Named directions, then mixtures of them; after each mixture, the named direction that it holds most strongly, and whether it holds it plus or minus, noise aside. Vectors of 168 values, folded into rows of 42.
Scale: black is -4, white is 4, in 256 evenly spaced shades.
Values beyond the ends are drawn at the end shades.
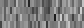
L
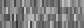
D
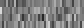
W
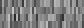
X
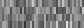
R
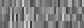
R, minus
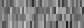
R, minus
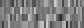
X, plus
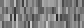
D, minus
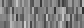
R, minus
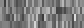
D, plus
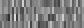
X, minus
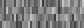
D, plus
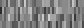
X, plus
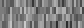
R, minus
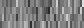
L, plus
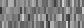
W, minus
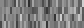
L, plus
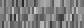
X, plus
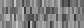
D, minus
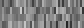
R, minus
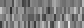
L, plus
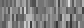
R, minus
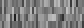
X, plus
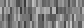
R, plus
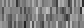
R, plus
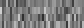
W, plus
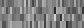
R, minus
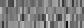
W, plus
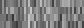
D, plus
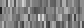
W, minus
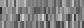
W, minus
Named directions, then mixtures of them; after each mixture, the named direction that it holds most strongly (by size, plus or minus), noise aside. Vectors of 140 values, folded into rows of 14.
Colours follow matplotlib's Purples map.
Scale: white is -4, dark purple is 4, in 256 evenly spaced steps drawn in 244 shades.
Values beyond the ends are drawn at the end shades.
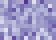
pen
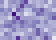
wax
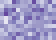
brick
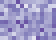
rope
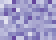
brick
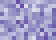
rope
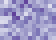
wax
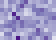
wax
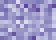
rope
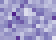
wax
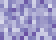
pen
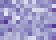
brick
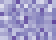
rope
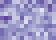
brick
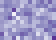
wax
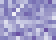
wax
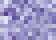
brick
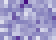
wax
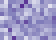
pen
